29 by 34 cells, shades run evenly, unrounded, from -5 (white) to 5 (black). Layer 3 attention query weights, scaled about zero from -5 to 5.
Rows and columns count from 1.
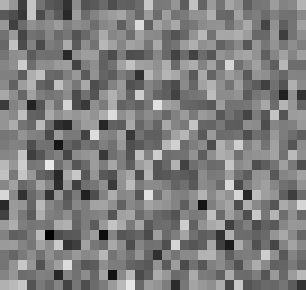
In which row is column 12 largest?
24
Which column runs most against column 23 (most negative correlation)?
32
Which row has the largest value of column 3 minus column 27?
20
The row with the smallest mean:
7
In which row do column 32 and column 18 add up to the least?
11
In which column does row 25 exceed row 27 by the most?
8
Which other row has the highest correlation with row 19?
28
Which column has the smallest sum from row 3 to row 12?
18
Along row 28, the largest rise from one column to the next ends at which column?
13
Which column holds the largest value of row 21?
23
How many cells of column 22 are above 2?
1
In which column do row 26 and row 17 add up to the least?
6
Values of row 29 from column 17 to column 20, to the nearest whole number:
-1 -1 0 3
